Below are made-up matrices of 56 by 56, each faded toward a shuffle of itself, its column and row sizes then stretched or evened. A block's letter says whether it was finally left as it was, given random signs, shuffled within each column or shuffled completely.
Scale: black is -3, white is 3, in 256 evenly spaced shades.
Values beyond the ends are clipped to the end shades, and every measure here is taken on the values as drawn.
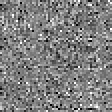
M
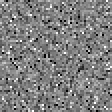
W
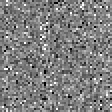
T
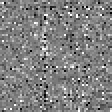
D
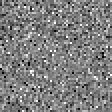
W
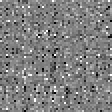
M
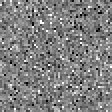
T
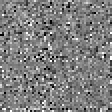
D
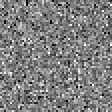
W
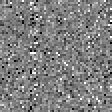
T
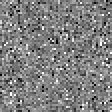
T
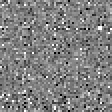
D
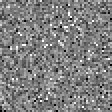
W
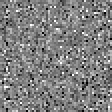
T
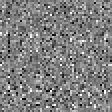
M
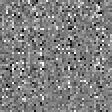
M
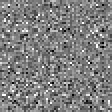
M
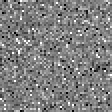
W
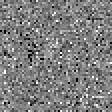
D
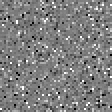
W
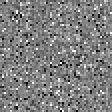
T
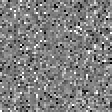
T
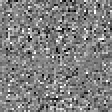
D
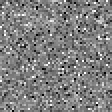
W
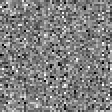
T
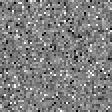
W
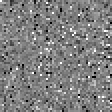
T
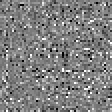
M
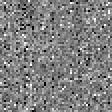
T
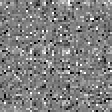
M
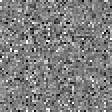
D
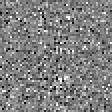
D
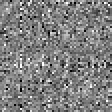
M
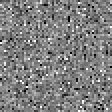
W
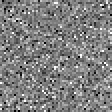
W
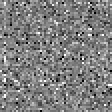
D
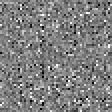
D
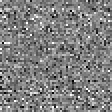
M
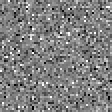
W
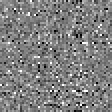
M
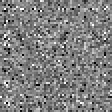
D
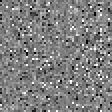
T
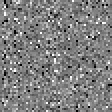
T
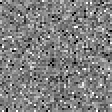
W
